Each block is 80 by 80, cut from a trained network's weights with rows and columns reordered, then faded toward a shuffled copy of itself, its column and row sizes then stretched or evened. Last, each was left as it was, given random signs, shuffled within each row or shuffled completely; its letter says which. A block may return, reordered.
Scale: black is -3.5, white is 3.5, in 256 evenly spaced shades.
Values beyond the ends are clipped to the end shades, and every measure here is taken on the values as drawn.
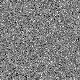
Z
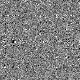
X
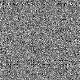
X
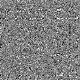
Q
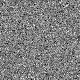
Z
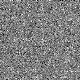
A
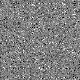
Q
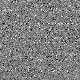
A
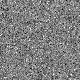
Z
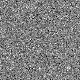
A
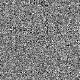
Q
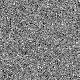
Z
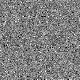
A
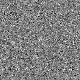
A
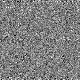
A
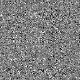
Q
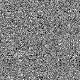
Q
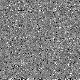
X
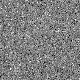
Z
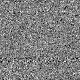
A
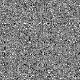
Q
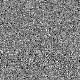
A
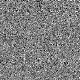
A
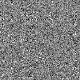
X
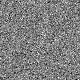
Z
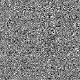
Q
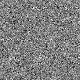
A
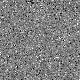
Z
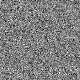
A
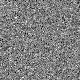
Z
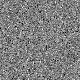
Z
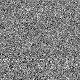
A
